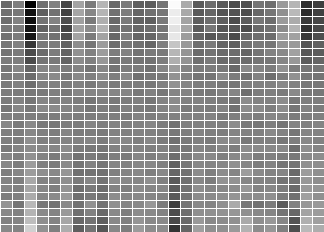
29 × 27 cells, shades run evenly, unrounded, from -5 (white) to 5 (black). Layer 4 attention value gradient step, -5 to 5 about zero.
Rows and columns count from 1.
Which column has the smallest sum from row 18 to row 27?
3
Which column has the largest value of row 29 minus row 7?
15
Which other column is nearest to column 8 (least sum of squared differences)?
11
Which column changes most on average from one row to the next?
21
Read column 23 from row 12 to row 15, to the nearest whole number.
0 0 0 0
